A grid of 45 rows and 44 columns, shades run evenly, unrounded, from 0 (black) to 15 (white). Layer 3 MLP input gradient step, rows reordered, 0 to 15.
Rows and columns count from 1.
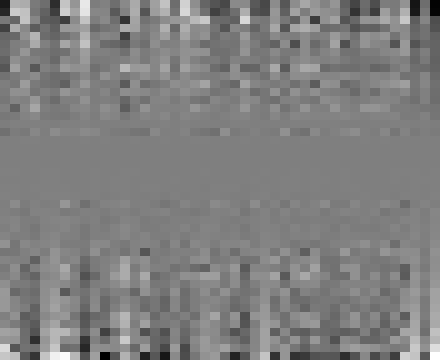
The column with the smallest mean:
4
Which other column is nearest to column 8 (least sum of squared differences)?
14
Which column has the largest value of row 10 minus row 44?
9
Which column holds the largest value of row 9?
13
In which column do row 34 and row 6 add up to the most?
7
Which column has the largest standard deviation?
44
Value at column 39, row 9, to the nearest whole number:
6
